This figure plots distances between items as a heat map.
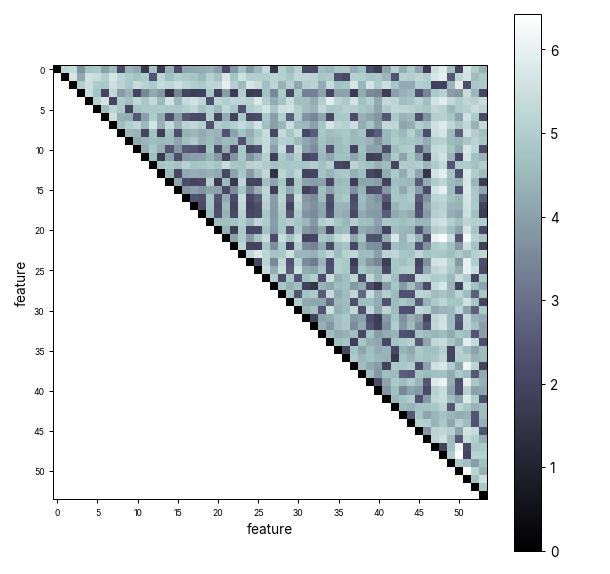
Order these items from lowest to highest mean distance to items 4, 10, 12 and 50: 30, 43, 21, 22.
22, 21, 43, 30
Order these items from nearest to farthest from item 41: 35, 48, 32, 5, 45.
45, 32, 35, 5, 48
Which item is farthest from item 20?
51
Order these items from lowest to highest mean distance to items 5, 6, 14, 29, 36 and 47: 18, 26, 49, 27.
18, 49, 27, 26
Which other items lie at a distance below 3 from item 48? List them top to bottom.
2, 47, 51
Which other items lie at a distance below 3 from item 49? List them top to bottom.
1, 12, 35, 36, 42
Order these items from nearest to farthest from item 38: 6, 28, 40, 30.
30, 28, 40, 6
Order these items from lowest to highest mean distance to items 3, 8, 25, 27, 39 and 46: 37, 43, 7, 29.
37, 29, 43, 7
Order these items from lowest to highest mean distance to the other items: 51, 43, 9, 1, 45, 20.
20, 45, 43, 9, 1, 51
